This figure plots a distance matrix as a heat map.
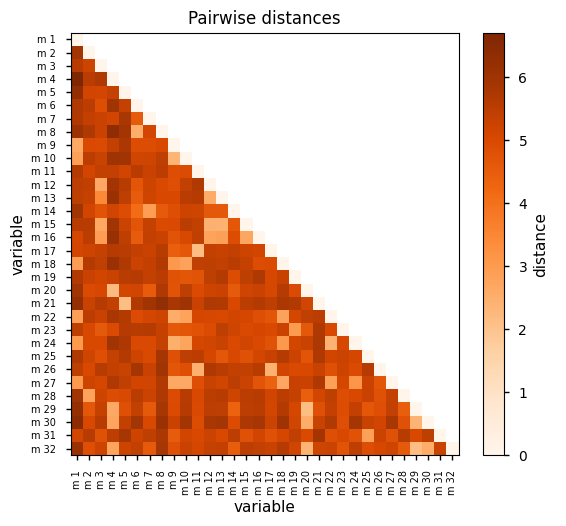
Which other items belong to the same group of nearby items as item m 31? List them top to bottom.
m 25
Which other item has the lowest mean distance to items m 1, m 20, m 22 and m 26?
m 9
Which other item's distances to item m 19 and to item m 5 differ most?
m 21
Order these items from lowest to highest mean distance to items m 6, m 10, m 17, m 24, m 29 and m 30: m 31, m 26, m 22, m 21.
m 22, m 26, m 31, m 21
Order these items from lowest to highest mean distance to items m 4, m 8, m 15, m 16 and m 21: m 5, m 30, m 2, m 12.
m 12, m 5, m 30, m 2
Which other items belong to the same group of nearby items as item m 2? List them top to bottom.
m 28
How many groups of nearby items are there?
10
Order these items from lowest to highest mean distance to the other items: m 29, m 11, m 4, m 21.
m 29, m 11, m 4, m 21
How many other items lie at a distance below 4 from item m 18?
6
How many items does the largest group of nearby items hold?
7
